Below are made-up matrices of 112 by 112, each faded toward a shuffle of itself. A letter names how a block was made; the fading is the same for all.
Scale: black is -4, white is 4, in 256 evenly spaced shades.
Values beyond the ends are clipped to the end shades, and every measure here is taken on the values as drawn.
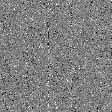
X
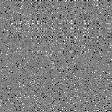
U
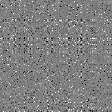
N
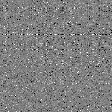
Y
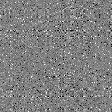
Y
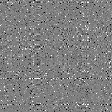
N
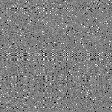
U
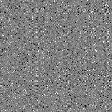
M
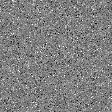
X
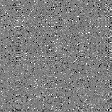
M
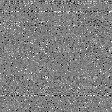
Y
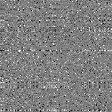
Y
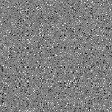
M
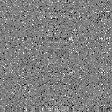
M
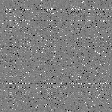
N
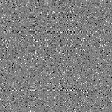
Y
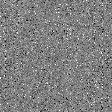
X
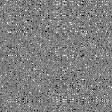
Y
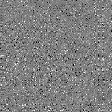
M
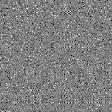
M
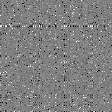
N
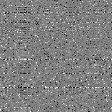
U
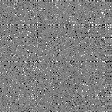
U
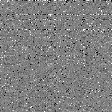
Y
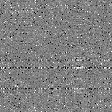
Y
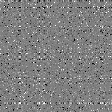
N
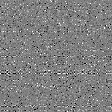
Y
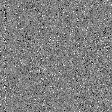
X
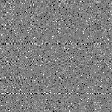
U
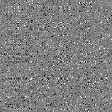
M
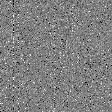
X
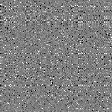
U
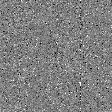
X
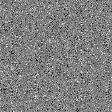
X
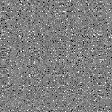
M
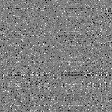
Y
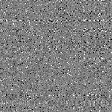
Y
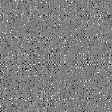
Y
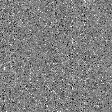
X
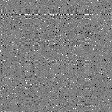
N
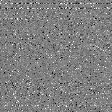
Y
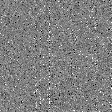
X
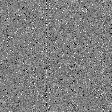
X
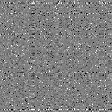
U
